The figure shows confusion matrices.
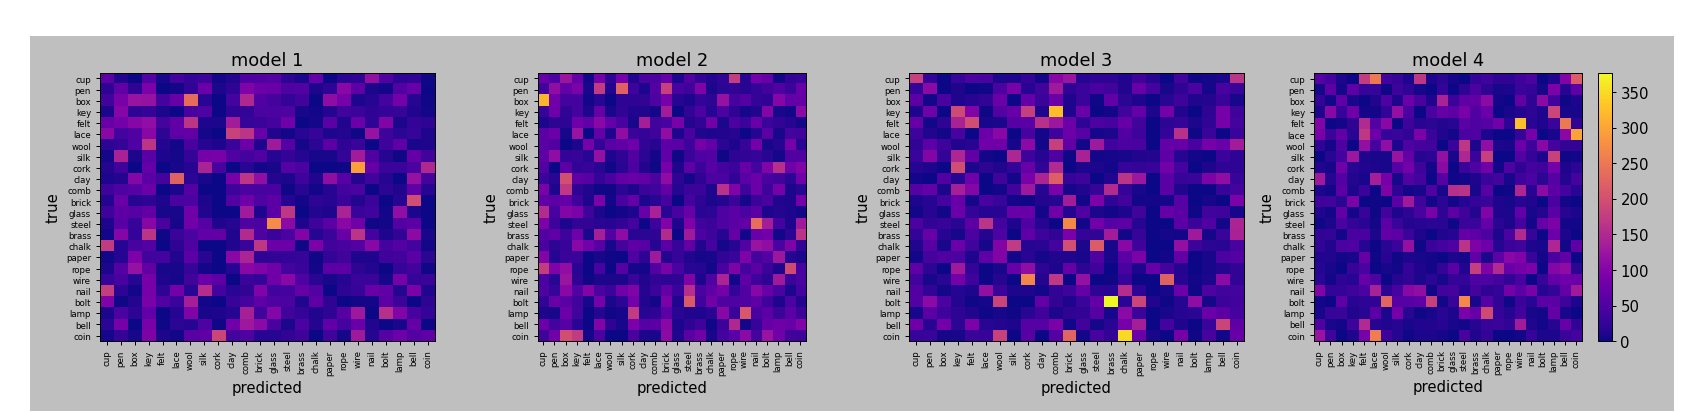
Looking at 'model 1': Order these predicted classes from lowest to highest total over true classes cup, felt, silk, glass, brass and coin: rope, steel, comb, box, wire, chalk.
chalk, box, rope, steel, comb, wire
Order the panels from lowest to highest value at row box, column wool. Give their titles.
model 2, model 4, model 3, model 1
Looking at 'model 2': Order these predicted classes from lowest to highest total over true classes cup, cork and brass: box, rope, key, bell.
bell, key, box, rope
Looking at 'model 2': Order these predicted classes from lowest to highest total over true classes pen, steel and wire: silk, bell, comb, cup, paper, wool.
wool, bell, comb, cup, paper, silk
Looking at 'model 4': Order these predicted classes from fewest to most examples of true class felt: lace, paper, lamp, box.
box, lamp, lace, paper
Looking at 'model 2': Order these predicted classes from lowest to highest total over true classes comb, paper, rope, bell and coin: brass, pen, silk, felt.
felt, silk, brass, pen
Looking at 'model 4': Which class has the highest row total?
felt
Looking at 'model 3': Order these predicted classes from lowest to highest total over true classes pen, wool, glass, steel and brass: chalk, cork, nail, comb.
chalk, nail, cork, comb
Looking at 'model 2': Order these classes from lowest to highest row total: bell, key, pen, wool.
key, wool, bell, pen
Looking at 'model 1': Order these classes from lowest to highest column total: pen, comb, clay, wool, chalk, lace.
chalk, lace, clay, pen, wool, comb
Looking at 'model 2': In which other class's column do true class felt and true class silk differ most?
clay
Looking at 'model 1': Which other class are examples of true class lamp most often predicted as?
bolt
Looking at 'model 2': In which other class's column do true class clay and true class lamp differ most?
wire
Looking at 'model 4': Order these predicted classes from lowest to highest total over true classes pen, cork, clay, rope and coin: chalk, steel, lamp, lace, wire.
steel, wire, chalk, lamp, lace
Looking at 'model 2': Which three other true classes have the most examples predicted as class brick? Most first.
pen, brass, key
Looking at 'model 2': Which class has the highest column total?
brick
